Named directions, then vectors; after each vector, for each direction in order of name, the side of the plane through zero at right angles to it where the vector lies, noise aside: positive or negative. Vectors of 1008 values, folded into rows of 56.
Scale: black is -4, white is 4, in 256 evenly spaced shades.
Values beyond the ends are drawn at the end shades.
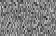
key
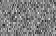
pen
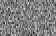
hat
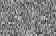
negative, negative, positive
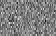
negative, negative, positive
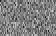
negative, positive, positive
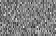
positive, negative, negative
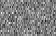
negative, negative, positive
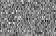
negative, negative, positive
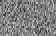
negative, positive, positive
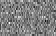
negative, negative, positive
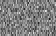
negative, positive, negative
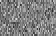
positive, negative, negative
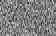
negative, positive, positive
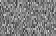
positive, negative, negative
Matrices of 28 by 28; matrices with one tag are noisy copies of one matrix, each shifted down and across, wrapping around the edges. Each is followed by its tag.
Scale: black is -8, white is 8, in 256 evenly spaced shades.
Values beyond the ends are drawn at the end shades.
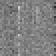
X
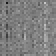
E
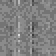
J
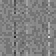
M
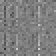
M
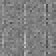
M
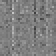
M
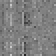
J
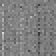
X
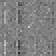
J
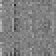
J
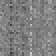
X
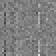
M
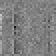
J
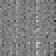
E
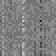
E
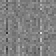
M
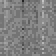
X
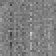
X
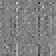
M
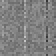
M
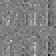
J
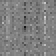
X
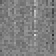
E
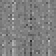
E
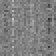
X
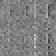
J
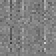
M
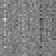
X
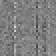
M
